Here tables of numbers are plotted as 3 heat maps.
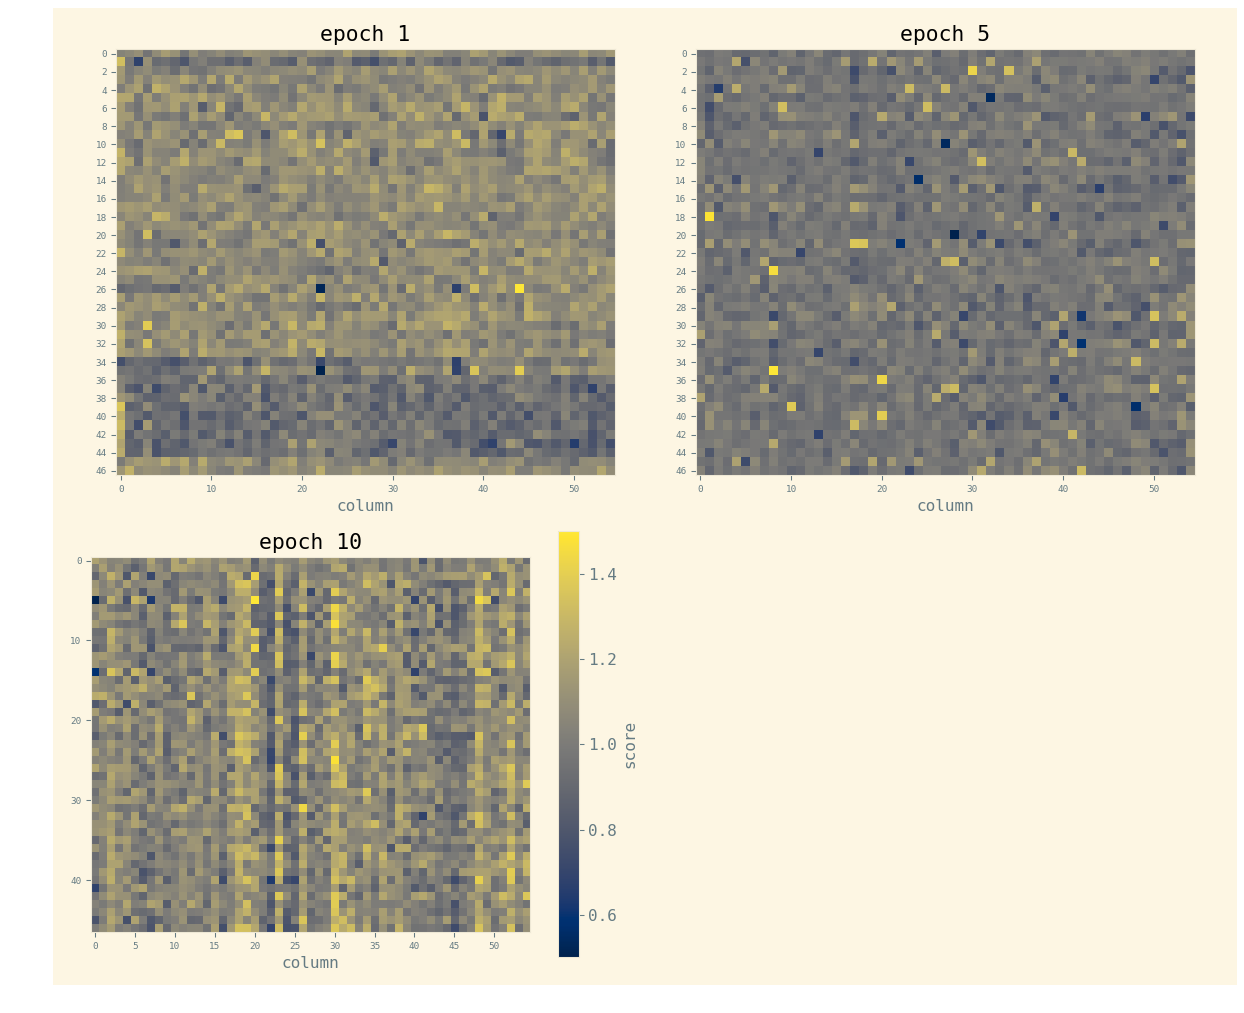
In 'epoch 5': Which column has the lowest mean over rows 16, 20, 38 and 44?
28
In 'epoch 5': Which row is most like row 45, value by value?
1
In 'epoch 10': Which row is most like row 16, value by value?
33
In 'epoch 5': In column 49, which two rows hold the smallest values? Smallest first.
7, 28
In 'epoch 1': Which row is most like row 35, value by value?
26
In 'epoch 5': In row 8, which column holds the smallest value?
51
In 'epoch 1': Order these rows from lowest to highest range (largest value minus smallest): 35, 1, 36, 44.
36, 44, 1, 35
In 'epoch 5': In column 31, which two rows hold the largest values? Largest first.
12, 46
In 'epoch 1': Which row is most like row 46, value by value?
17
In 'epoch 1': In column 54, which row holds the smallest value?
43
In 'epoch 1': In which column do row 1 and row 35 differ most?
44
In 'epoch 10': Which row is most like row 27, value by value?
37
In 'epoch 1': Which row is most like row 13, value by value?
22
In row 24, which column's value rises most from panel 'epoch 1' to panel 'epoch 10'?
26
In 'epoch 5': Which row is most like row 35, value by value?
24
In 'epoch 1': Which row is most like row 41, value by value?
1
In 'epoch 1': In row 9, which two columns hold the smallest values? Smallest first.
42, 16
